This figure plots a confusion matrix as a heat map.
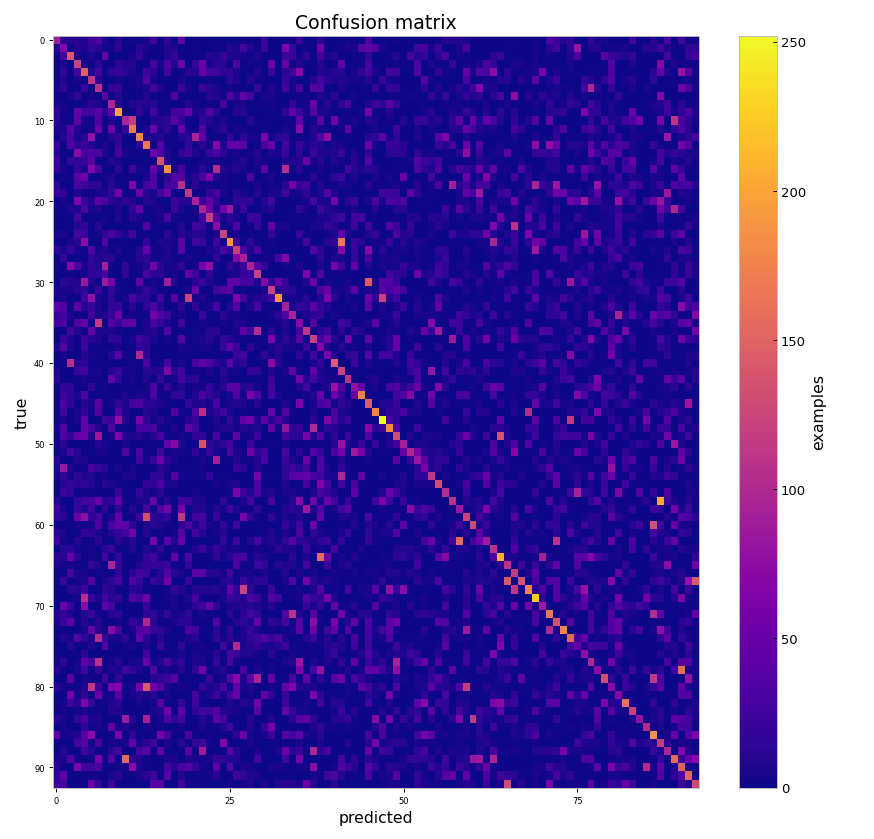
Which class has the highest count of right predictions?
47
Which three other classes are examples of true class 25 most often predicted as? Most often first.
41, 63, 4
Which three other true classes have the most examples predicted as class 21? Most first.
50, 46, 88
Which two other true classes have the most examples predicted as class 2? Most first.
40, 28
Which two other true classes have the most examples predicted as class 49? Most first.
77, 78
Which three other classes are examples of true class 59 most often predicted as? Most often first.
13, 18, 4
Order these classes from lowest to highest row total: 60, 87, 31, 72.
87, 31, 60, 72
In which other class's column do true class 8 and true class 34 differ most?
81
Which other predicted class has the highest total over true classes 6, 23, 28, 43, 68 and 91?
66
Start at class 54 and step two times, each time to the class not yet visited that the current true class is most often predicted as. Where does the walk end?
16
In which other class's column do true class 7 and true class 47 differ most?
74
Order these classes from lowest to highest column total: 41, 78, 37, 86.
78, 86, 41, 37
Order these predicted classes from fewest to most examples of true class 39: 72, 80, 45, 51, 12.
72, 51, 45, 80, 12
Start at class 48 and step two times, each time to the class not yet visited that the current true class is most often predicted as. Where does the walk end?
57
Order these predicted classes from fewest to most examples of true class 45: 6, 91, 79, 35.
79, 6, 35, 91
